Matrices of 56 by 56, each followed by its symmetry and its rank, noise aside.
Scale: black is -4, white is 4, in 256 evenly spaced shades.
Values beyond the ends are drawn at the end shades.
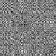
symmetric, rank six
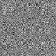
no symmetry, rank seven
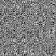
no symmetry, rank seven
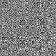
symmetric, rank seven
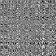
no symmetry, rank six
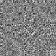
symmetric, rank six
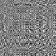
antisymmetric, rank six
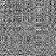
no symmetry, rank five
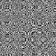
symmetric, rank five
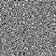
antisymmetric, rank six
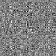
no symmetry, rank seven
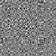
symmetric, rank five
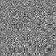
symmetric, rank seven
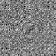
symmetric, rank seven
